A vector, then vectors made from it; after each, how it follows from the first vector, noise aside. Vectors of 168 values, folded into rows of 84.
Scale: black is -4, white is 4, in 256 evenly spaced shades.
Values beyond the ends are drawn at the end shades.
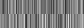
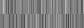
negated, shrunk.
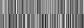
negated.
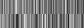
sign-scrambled.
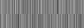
reversed, shrunk.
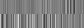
reversed, negated, partly zeroed.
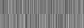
shrunk.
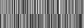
reversed.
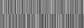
negated, shrunk.
